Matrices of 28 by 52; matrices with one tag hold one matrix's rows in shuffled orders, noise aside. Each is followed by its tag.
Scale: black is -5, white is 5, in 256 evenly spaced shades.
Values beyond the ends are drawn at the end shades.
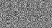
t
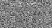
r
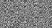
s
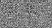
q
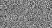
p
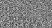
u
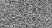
r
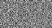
u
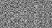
s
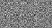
s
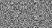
s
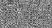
q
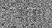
r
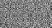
p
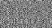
u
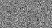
t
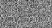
q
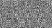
t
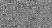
q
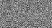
t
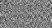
p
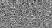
r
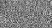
p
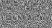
t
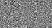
s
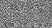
s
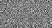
p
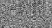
r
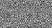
t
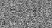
r
